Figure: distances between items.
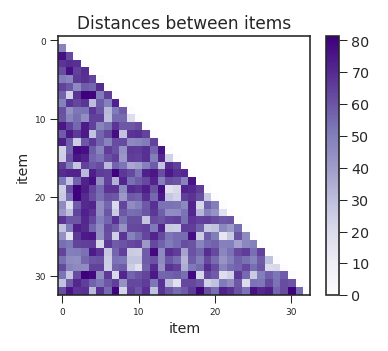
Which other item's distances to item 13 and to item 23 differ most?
2
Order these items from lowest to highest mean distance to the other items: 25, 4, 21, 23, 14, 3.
21, 25, 14, 23, 4, 3
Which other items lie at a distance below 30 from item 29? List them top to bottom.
6, 9, 10, 27, 28
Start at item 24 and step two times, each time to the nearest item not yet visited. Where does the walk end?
15
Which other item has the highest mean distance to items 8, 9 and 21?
17
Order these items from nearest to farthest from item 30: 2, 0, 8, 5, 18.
18, 5, 0, 2, 8
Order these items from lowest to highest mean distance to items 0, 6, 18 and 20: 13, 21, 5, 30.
21, 30, 5, 13
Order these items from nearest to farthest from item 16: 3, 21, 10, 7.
10, 21, 7, 3
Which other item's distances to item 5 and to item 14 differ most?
19
